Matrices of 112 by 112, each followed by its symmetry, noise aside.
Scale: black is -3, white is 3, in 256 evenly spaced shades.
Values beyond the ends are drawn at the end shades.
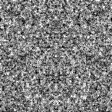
mirrored left to right.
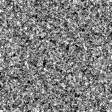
same after a half turn.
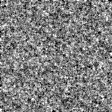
antisymmetric.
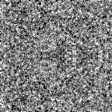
mirrored top to bottom.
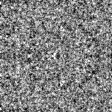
mirrored top to bottom.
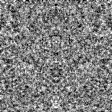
mirrored left to right.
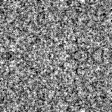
mirrored top to bottom.
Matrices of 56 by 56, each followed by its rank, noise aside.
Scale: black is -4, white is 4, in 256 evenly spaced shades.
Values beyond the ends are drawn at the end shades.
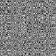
five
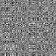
five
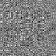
seven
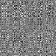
five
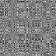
four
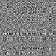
five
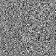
eight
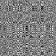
four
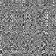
seven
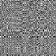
five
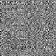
seven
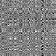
four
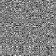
eight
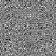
seven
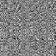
seven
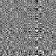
four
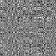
four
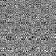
seven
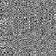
eight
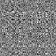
seven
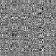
six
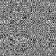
seven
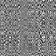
four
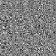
eight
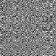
six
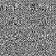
seven
